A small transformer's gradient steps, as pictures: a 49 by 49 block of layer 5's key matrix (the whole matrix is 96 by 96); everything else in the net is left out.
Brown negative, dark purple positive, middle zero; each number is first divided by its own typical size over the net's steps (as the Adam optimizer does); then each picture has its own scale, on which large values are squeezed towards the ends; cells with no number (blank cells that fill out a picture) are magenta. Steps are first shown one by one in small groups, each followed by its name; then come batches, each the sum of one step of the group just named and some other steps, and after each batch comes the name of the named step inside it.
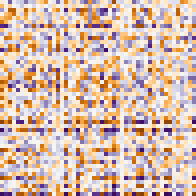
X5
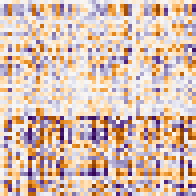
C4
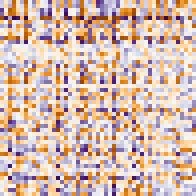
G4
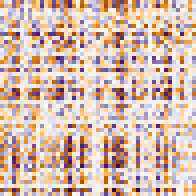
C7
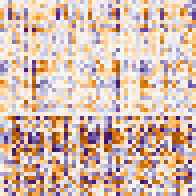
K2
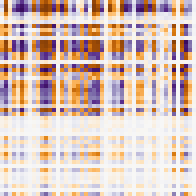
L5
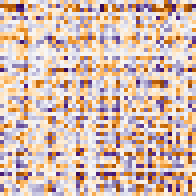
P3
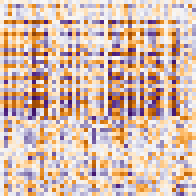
C4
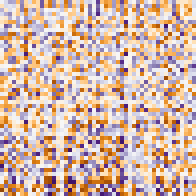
C7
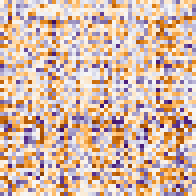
C4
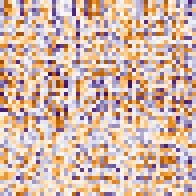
K2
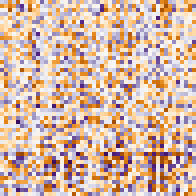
P3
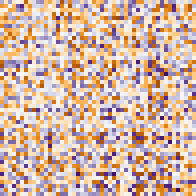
P3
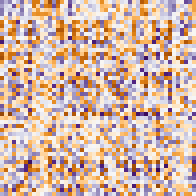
C7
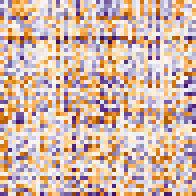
G4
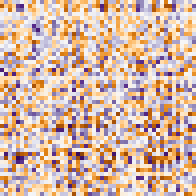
P3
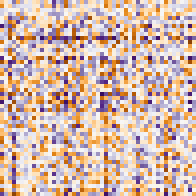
C7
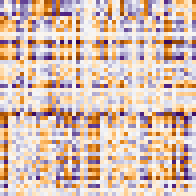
L5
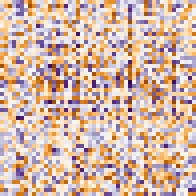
K2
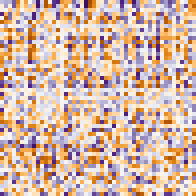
X5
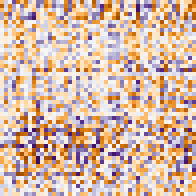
P3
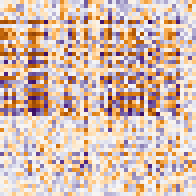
P3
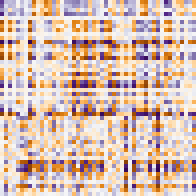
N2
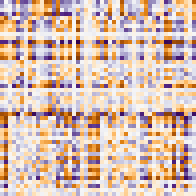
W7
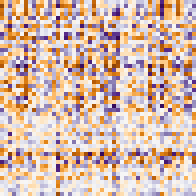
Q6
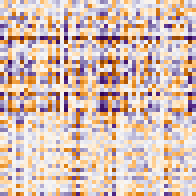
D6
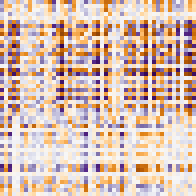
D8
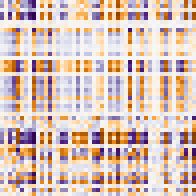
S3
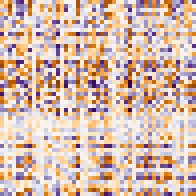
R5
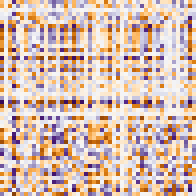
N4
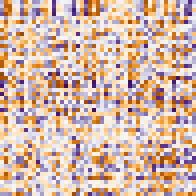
R5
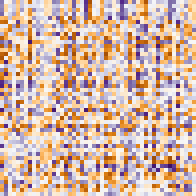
N2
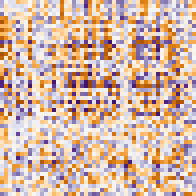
N2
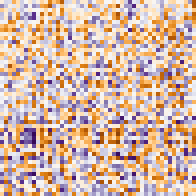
S3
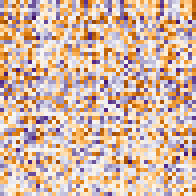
S3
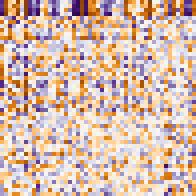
N4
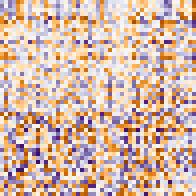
N2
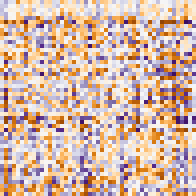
D8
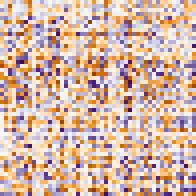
R5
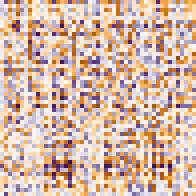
D8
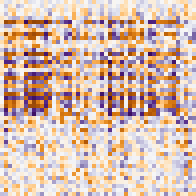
D6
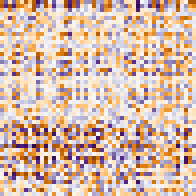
D8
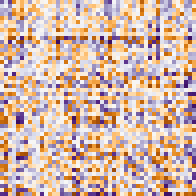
D6
